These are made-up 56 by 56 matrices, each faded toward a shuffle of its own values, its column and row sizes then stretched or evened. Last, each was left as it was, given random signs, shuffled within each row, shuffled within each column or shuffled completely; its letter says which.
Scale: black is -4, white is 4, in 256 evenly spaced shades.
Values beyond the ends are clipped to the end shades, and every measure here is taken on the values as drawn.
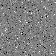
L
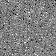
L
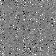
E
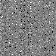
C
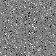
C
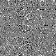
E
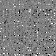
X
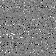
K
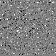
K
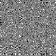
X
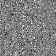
C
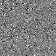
E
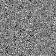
C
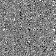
E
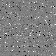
K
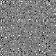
X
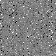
C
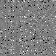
E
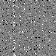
E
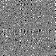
X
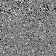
K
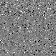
K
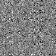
E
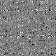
X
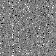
C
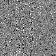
C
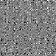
X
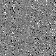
C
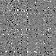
X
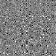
X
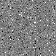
C
